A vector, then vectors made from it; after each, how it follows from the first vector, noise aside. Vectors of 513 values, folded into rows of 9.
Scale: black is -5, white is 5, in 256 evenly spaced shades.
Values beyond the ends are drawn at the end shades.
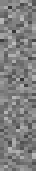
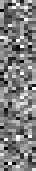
wrapped around, negated, scaled up.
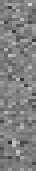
partly zeroed.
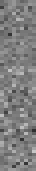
reversed, partly zeroed.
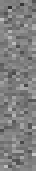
partly zeroed.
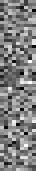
wrapped around, scaled up.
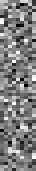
scaled up.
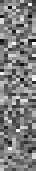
scaled up.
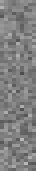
reversed, negated, shrunk.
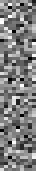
scaled up.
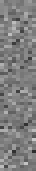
reversed, negated, partly zeroed.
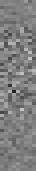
reversed, partly zeroed.
